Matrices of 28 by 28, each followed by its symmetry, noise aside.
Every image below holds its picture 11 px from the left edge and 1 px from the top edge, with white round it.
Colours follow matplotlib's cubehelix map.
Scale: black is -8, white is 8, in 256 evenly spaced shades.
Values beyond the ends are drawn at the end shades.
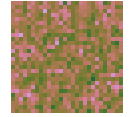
symmetric.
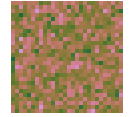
no symmetry.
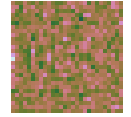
mirrored top to bottom.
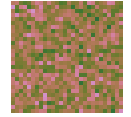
no symmetry.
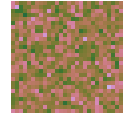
symmetric.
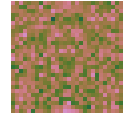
mirrored left to right.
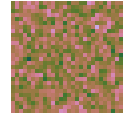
symmetric across the other diagonal.
